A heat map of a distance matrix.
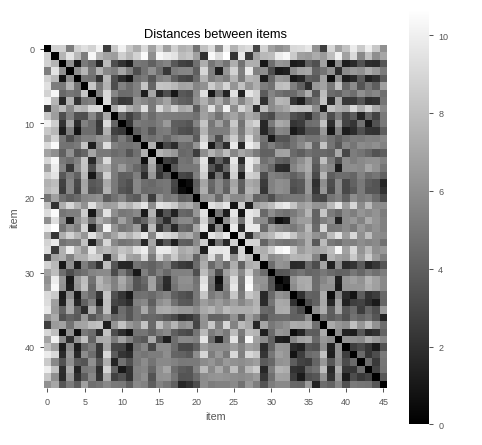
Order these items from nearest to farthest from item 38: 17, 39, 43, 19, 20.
43, 19, 17, 20, 39
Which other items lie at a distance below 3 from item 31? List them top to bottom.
3, 16, 23, 32, 39
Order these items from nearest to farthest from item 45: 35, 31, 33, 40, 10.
40, 33, 10, 31, 35
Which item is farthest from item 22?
1
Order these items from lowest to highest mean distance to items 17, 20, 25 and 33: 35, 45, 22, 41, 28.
45, 41, 22, 35, 28
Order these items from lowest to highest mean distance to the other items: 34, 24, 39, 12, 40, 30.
40, 34, 30, 12, 39, 24
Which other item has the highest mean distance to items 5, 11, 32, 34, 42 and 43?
0
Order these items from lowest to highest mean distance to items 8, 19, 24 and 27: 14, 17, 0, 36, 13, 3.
36, 17, 14, 13, 3, 0
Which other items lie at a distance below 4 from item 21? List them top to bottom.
1, 25, 27
